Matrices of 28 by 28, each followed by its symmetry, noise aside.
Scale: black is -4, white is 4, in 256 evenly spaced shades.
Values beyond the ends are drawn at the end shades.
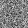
same after a half turn.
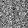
mirrored top to bottom.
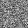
no symmetry.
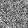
symmetric across the other diagonal.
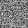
mirrored top to bottom.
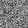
symmetric.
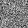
no symmetry.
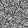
symmetric across the other diagonal.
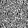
mirrored top to bottom.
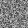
same after a half turn.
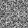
mirrored top to bottom.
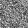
symmetric across the other diagonal.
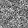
symmetric across the other diagonal.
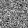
no symmetry.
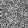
mirrored top to bottom.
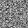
mirrored top to bottom.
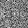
mirrored top to bottom.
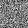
same after a half turn.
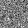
symmetric across the other diagonal.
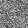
same after a half turn.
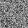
symmetric across the other diagonal.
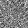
symmetric across the other diagonal.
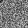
symmetric.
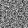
mirrored top to bottom.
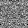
mirrored left to right.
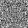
mirrored left to right.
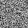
no symmetry.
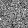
symmetric across the other diagonal.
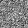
symmetric.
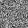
same after a half turn.
